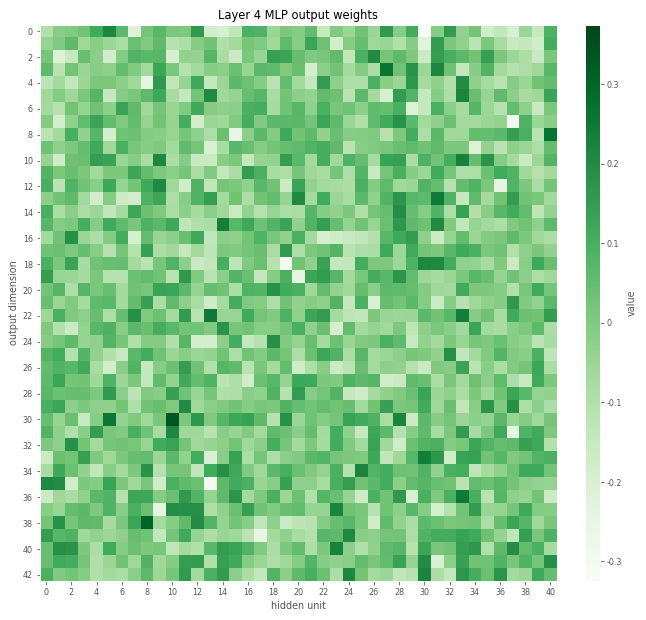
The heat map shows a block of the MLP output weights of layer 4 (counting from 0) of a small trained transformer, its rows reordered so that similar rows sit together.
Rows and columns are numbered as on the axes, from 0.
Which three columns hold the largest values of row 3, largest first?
27, 31, 29
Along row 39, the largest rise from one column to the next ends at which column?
38
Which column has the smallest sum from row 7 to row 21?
13
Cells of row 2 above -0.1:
33
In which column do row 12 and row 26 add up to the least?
36
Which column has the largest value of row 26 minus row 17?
11
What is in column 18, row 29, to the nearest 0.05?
0
